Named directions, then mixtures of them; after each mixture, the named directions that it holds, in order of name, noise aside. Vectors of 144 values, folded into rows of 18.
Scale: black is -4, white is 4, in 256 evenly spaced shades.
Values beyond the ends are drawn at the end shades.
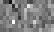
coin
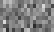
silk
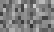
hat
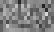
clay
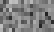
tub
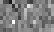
coin.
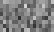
hat, silk.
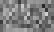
clay.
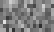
silk, tub.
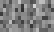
hat.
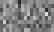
clay, silk.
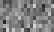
silk.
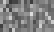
tub.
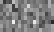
coin, tub.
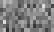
silk.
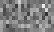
clay.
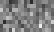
silk, tub.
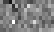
coin.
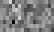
coin, silk.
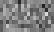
clay.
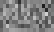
clay.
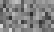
hat, tub.
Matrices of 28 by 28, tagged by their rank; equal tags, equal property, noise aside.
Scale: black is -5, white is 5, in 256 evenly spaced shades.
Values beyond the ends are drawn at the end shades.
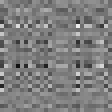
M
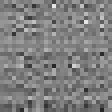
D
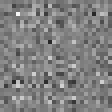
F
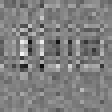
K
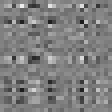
K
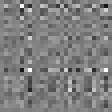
M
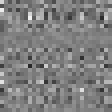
M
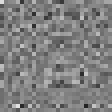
F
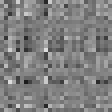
M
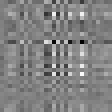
K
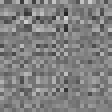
M
